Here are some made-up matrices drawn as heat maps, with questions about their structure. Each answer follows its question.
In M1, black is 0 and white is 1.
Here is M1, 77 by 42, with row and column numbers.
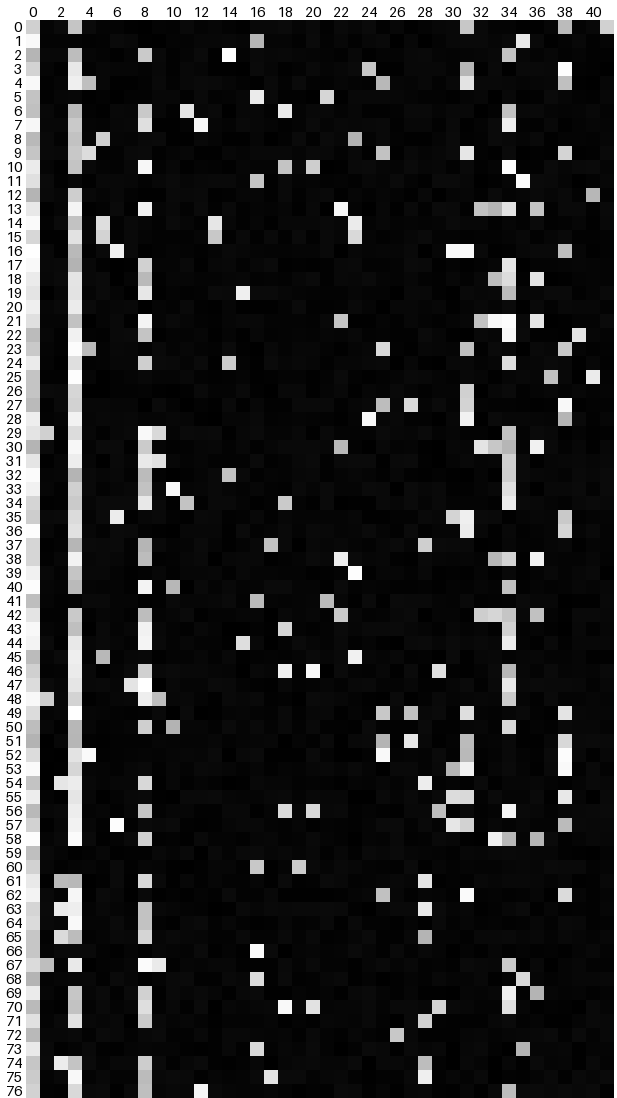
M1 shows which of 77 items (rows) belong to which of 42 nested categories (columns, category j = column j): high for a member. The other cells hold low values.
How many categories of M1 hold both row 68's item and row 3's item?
1
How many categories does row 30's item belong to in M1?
8
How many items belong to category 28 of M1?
8
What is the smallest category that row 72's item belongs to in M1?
26
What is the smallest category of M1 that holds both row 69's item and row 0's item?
3
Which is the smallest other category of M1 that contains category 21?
16
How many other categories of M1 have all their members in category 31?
8
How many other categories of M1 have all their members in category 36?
3
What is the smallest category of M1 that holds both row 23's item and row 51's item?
25
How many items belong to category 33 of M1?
7
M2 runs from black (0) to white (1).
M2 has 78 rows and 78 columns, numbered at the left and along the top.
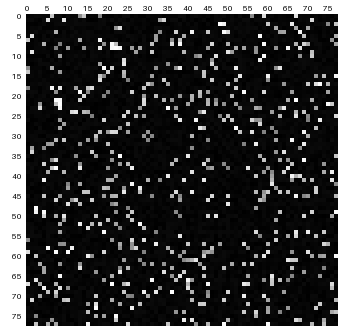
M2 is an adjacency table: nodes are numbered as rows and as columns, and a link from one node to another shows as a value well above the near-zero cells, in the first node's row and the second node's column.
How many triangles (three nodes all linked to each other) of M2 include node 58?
2
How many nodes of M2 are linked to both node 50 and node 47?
0
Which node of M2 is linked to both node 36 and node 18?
node 6
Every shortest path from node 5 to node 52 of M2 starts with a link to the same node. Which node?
node 32
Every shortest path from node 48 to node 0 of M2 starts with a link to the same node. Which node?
node 25
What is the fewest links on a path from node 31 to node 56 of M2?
2
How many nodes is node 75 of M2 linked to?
5
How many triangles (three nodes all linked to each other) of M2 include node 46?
5
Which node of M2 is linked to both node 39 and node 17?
node 64
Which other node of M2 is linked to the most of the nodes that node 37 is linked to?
node 63
